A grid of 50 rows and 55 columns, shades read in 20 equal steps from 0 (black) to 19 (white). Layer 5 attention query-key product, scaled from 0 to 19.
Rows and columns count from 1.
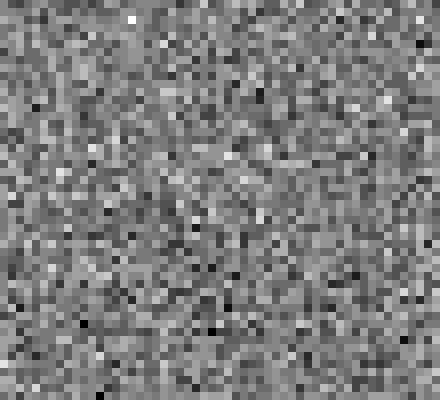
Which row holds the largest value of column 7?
34
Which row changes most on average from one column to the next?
31
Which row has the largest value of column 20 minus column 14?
27
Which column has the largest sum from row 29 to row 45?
53
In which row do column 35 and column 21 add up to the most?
46
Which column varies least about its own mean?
20
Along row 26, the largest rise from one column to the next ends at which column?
23
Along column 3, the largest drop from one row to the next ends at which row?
50
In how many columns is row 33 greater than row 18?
29
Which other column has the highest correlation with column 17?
7
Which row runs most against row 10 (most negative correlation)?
41
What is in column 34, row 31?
11
